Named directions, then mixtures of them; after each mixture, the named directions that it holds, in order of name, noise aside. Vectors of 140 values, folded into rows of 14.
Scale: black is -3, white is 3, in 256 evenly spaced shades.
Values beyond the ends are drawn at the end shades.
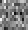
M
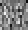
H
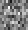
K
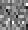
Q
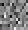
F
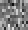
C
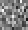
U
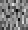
C, U.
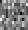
M, Q.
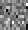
Q.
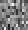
C.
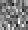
C, Q.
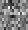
C, K.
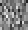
H.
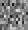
C, F, H.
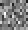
F, H, U.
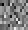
F.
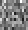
M, U.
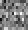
M.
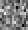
K, M, U.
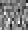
H, Q.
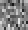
C.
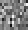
H, Q, U.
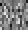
H.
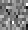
Q.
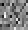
F.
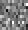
Q.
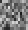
K, M.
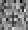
M, U.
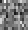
M.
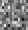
K, M, U.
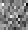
F, Q, U.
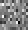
C, F.
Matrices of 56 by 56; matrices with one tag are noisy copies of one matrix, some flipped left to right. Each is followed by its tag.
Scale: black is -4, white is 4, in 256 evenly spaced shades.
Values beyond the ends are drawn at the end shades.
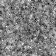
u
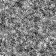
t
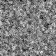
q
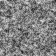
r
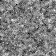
r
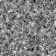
q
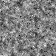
t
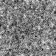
u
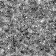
r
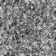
u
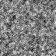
q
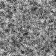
r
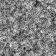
t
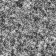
t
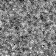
q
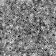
u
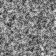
q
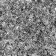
u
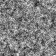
t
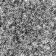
u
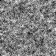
r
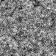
t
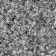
q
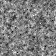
q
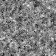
t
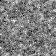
r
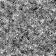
r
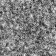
u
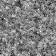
t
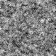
r
